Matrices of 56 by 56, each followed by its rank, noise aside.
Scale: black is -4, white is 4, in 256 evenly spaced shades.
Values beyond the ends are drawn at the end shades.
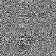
seven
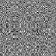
five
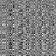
four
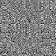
eight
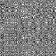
seven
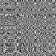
four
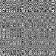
four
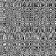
four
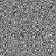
seven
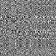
seven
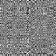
six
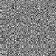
six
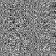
seven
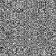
eight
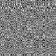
five
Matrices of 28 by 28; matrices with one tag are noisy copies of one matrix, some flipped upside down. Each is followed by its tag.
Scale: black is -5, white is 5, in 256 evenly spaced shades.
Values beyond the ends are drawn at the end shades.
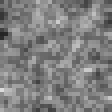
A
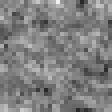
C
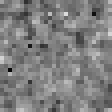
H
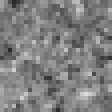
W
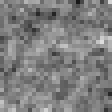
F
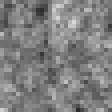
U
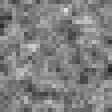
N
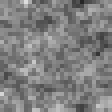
C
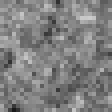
W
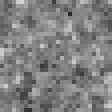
H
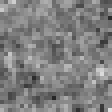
F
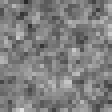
H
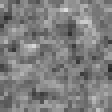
N
